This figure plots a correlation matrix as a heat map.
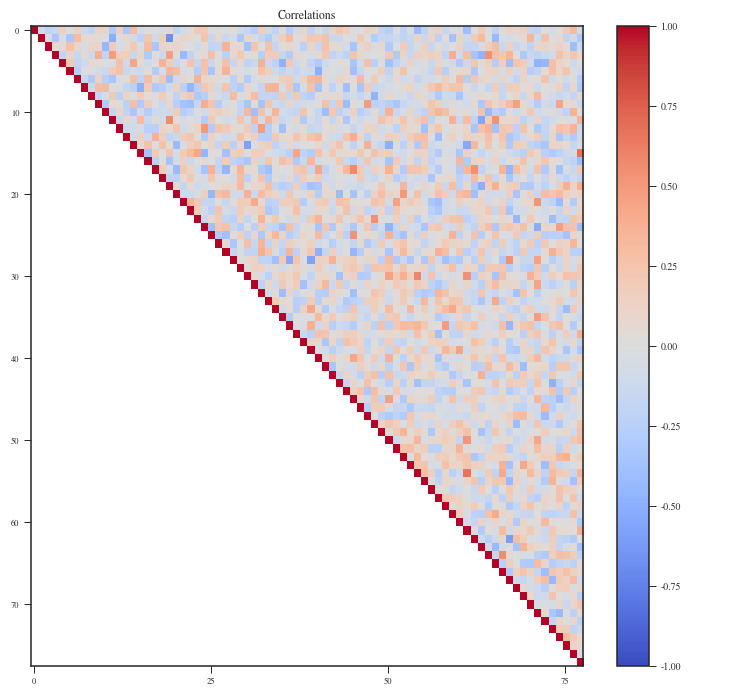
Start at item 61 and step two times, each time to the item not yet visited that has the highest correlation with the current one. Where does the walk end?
30
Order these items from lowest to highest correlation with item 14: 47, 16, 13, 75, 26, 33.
26, 13, 75, 33, 16, 47
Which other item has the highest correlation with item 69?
53
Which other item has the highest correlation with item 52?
20
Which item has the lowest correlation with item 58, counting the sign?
28
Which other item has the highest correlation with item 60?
39
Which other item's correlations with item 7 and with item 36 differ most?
67
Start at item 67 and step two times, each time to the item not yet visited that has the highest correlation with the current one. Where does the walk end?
71
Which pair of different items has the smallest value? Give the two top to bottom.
1, 19
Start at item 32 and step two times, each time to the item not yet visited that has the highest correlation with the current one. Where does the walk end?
24
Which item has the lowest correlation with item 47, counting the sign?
72
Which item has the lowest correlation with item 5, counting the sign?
40
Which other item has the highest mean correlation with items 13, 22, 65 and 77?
15
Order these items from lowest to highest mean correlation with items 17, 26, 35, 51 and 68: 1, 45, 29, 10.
10, 1, 29, 45
